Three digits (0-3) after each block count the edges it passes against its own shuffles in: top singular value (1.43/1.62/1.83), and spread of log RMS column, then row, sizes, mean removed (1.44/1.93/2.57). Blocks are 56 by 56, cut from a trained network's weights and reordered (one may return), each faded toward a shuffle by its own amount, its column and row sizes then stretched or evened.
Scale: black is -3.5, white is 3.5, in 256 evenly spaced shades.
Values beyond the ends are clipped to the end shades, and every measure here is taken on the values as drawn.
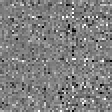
0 2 2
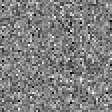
0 2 0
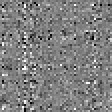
1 3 2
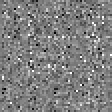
0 2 0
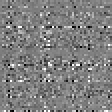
0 2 3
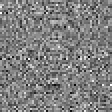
2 0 2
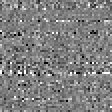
1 0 3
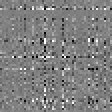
3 3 3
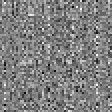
3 2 0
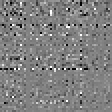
1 3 3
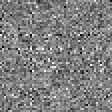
2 0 2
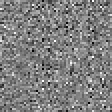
1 2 0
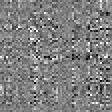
3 3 2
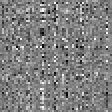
3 3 2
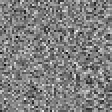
2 0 0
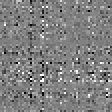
0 3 3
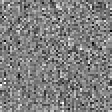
1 2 0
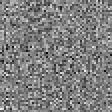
3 1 1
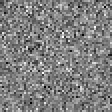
0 0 1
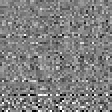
3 1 3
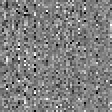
0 3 0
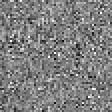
0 1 1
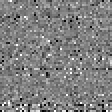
2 0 2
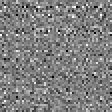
2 2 2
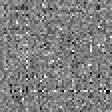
1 2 1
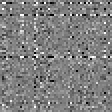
3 2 2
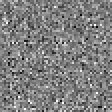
0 1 1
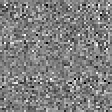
1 1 2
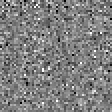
0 2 1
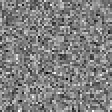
3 0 0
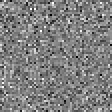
1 1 2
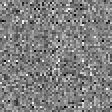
1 1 2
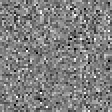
1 2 0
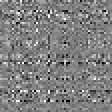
3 2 3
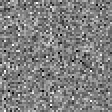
0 2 0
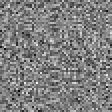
3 0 0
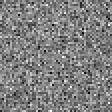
1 0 0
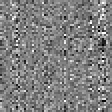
3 3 0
